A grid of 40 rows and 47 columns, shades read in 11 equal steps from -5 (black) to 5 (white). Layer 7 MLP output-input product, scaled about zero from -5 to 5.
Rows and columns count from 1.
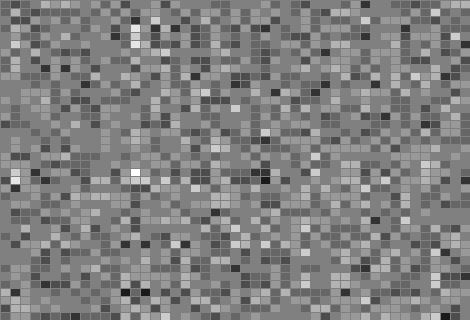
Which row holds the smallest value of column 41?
4
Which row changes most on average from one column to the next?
23
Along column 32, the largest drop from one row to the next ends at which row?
21
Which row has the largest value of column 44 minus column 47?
35
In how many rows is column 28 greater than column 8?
15
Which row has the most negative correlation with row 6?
24
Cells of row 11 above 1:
3
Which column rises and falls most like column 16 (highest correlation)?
20
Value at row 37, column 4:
0
